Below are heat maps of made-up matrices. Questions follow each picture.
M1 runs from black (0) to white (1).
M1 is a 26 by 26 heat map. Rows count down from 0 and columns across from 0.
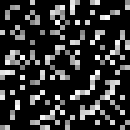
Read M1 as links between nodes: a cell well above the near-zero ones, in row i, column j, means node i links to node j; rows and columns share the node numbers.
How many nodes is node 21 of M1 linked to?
6
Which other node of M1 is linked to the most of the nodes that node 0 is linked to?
node 8
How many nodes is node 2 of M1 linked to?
9
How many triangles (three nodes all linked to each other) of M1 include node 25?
1
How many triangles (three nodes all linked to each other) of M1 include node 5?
1
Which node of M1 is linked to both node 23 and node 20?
node 9
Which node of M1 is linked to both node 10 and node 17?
node 22
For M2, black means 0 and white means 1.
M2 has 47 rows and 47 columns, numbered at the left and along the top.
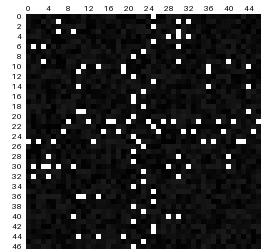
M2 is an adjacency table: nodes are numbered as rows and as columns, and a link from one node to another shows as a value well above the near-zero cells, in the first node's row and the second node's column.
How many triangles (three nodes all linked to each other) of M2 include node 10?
5
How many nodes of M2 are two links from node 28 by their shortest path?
5
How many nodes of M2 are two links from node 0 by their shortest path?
8
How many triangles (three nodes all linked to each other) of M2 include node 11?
2
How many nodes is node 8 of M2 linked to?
1
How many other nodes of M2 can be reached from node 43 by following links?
9
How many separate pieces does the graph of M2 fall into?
5
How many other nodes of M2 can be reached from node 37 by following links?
9
